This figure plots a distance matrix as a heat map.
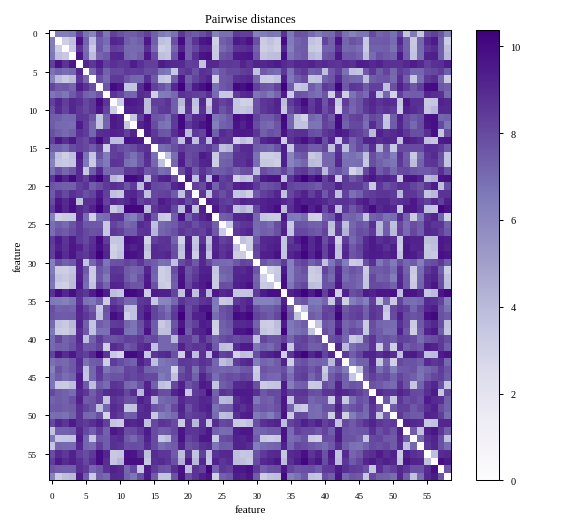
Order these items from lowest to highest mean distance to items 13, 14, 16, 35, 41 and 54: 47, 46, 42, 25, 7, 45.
25, 46, 45, 47, 42, 7
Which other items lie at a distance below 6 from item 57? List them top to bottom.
13, 20, 47
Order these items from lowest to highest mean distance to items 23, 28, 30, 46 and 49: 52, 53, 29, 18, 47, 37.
29, 18, 53, 37, 52, 47
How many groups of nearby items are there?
8
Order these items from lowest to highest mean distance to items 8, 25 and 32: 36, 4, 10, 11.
11, 36, 10, 4
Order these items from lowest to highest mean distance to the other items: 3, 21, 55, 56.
3, 21, 55, 56
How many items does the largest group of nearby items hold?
15
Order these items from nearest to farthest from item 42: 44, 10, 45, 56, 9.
10, 9, 56, 44, 45
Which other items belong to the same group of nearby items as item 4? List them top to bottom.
22
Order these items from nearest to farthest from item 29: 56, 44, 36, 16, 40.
56, 44, 40, 16, 36
